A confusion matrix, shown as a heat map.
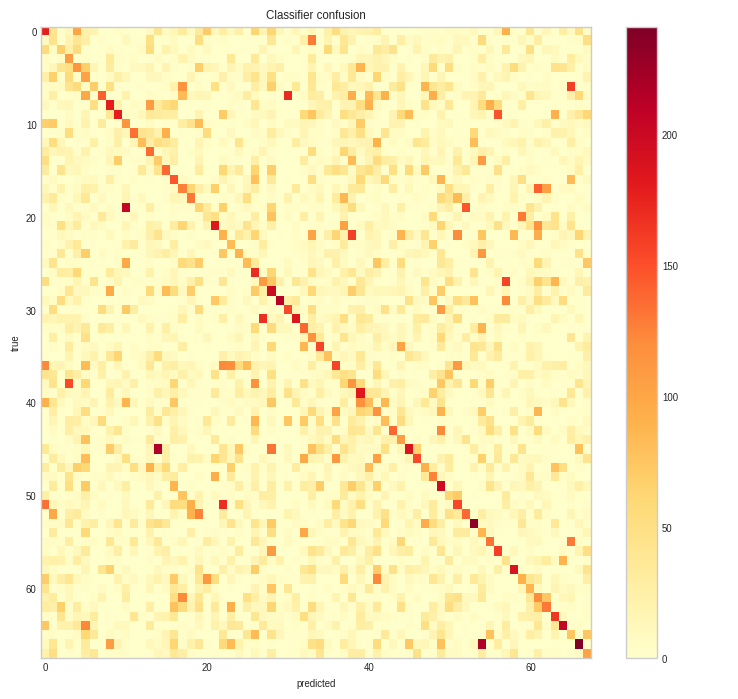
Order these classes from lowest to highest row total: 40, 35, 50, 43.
50, 35, 43, 40
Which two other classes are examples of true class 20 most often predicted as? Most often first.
59, 28
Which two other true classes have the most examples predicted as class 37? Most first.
21, 18
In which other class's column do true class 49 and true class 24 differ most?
54
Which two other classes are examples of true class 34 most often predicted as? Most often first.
44, 32
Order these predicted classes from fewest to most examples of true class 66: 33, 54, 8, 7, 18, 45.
7, 18, 33, 45, 8, 54
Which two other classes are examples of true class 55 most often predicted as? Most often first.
65, 44
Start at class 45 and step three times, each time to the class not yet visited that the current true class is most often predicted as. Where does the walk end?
32
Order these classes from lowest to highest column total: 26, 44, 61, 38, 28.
44, 61, 38, 26, 28
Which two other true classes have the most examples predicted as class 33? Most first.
1, 22
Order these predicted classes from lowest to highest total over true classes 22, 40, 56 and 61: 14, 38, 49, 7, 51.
7, 14, 49, 51, 38
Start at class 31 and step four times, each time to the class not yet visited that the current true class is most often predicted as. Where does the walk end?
5
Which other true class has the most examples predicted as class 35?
2
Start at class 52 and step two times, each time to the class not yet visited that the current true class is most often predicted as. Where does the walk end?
10
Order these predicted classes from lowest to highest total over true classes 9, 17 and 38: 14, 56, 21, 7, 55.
7, 14, 21, 55, 56
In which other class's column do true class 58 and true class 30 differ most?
49
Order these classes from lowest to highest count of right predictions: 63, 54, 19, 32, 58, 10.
19, 54, 10, 32, 63, 58
